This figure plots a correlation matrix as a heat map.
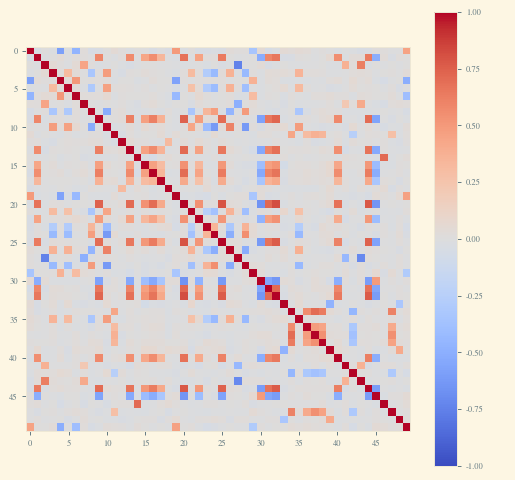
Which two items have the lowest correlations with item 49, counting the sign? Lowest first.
4, 6
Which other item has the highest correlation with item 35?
10
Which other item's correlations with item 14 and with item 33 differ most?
46
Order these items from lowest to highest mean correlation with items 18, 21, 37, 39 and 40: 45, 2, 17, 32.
45, 2, 17, 32
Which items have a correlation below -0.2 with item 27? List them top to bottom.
2, 7, 41, 43
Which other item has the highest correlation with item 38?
34
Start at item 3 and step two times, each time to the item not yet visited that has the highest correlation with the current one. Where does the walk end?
26
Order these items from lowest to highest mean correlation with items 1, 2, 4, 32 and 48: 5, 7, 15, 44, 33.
33, 5, 7, 15, 44
